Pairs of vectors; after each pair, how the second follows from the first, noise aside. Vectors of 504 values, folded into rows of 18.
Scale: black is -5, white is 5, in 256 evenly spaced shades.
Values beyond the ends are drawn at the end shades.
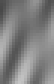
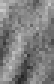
negated.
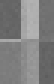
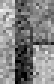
reversed, negated, scaled up.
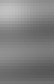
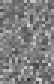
shuffled.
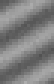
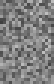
shuffled.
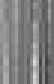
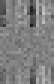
wrapped around, negated, partly zeroed.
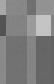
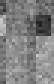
negated.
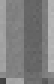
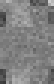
reversed, negated, partly zeroed.
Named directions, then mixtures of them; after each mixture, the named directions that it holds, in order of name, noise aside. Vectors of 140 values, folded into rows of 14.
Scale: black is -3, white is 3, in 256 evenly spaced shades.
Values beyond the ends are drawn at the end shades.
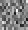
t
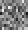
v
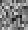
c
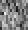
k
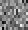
k, t, v.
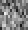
k.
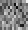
c, k, t.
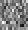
k, t.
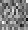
k, t.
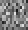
t.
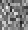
c, k.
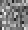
c, k, v.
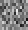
t.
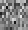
c, t, v.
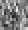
k, v.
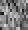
k.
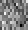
k, t.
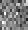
c, k, t.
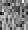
k, v.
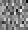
t.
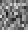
c.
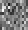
t, v.
